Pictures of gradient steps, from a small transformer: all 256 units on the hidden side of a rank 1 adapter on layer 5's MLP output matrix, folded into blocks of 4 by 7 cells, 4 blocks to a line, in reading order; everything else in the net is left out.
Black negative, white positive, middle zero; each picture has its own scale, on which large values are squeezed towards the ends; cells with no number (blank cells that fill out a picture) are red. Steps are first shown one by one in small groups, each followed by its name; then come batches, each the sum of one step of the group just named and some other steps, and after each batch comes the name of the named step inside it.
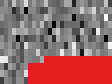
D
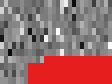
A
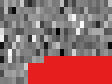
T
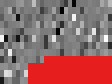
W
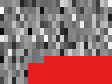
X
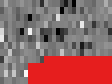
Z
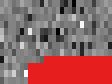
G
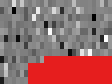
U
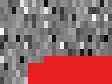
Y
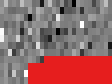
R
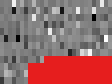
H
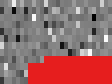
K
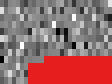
X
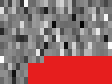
D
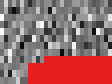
T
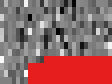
Z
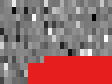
K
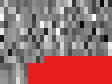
A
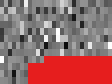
A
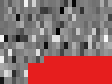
W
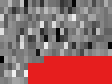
G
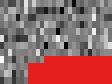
W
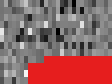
G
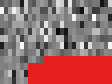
X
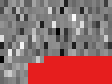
T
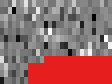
U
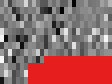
W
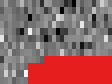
Z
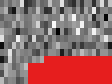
T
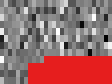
A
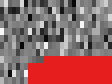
Z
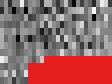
D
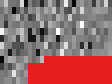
A
